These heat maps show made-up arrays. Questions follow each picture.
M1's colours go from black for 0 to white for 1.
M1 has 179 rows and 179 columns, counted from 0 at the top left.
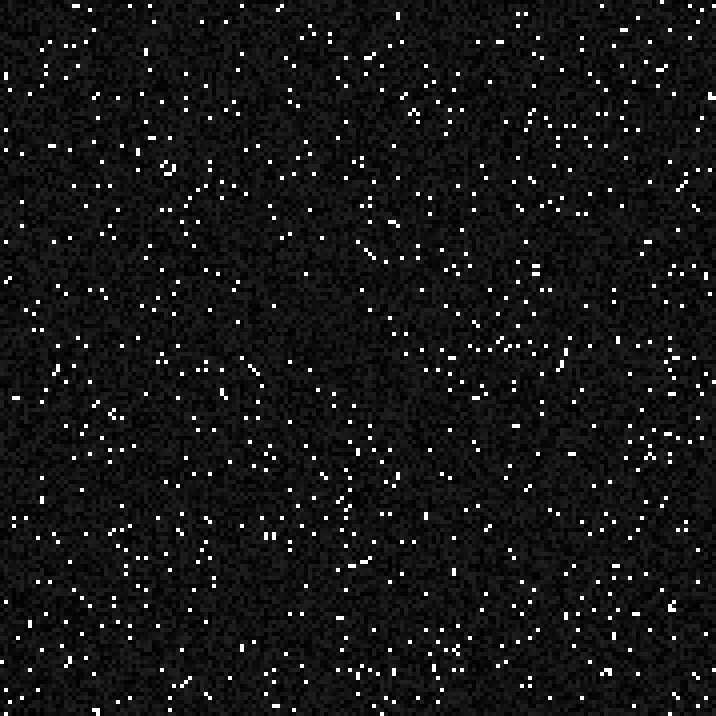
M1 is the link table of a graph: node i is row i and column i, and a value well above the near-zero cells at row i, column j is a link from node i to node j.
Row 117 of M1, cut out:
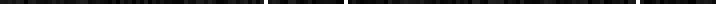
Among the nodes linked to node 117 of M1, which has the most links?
node 86
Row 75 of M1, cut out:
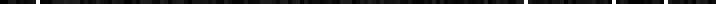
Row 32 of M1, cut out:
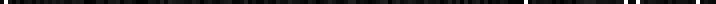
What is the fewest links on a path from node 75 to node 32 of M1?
2
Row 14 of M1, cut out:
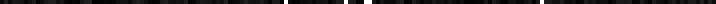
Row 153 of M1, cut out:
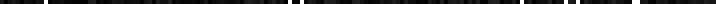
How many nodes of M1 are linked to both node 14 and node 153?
0
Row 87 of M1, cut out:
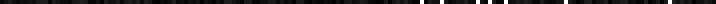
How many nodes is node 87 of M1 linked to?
7
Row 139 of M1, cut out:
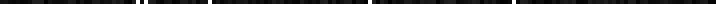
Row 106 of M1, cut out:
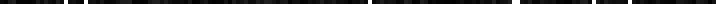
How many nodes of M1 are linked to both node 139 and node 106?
2
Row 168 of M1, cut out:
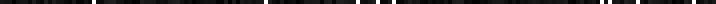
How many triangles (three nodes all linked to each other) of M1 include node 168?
2
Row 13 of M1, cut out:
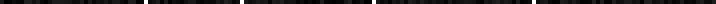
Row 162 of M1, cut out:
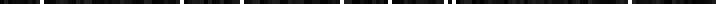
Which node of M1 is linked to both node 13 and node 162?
node 60
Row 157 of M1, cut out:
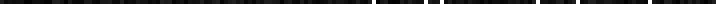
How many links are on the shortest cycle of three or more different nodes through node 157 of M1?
4
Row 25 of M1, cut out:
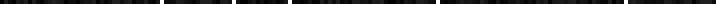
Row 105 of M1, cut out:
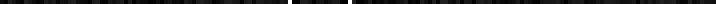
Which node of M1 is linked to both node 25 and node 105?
node 72
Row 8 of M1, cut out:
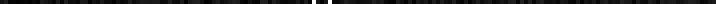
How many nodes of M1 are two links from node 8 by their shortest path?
5
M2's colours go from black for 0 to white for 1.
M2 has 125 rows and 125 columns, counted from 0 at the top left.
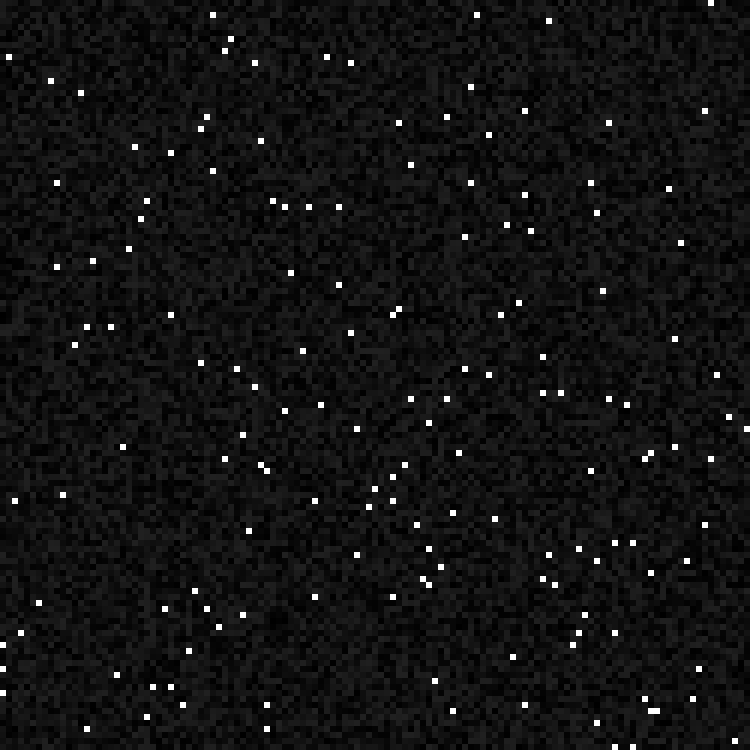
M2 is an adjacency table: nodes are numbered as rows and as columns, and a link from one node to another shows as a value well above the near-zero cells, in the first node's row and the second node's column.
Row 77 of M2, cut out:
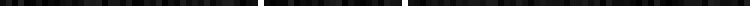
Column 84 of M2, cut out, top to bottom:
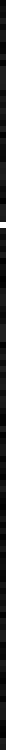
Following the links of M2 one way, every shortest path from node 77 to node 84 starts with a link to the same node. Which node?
node 43
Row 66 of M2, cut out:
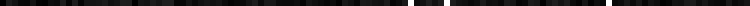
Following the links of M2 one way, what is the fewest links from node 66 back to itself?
3
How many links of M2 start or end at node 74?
4
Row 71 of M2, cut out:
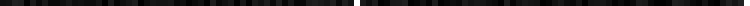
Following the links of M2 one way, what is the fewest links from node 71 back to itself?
4
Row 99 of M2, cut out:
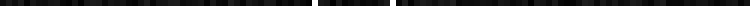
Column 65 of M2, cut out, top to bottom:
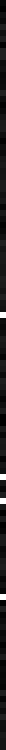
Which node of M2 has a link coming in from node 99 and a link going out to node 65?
node 52
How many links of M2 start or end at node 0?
4
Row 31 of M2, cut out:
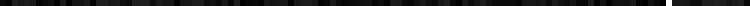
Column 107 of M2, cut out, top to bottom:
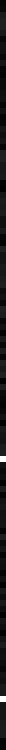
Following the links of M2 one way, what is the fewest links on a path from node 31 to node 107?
3
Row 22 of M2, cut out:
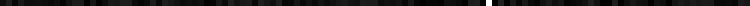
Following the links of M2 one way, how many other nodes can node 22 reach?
4
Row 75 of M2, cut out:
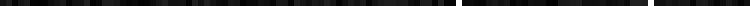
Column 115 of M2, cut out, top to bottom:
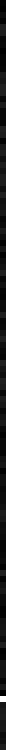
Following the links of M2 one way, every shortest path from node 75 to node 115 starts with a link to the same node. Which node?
node 108
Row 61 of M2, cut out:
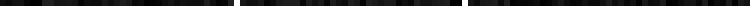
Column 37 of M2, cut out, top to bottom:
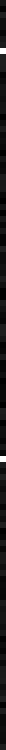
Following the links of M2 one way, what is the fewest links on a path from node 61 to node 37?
6
